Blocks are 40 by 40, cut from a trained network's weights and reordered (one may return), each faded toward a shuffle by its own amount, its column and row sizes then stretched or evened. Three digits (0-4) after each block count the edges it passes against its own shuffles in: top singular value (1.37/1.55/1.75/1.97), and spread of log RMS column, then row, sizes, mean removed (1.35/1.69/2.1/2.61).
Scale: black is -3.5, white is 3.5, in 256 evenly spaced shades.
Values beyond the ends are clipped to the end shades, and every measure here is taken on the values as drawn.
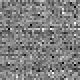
1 2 1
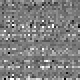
1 1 4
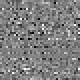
0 0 4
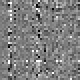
0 4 1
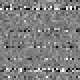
2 0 4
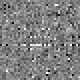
2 1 2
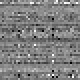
3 1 3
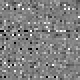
0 1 3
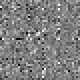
1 3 2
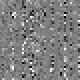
0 4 0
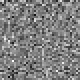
2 1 1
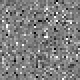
1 2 0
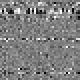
4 0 4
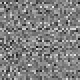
4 0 2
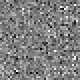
0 1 0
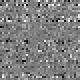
0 2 4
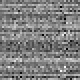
4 1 2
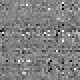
0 2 2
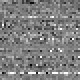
2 0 4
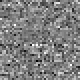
2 0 2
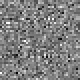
1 0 1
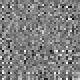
4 2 3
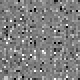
0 3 2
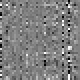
2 4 0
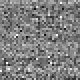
0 0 1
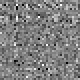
0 1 3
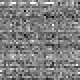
3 2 1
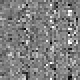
3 3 0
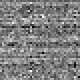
3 1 2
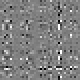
4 4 3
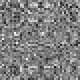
4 1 2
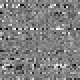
0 0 4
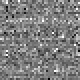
0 2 1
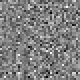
2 2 1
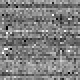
3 0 0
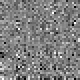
3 2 1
